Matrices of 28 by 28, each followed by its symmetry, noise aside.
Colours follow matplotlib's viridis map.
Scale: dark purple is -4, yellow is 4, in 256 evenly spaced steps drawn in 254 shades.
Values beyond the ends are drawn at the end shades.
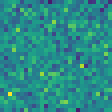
no symmetry.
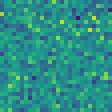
antisymmetric.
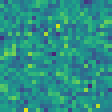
antisymmetric.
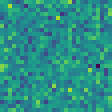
symmetric.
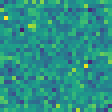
same after a half turn.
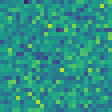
no symmetry.
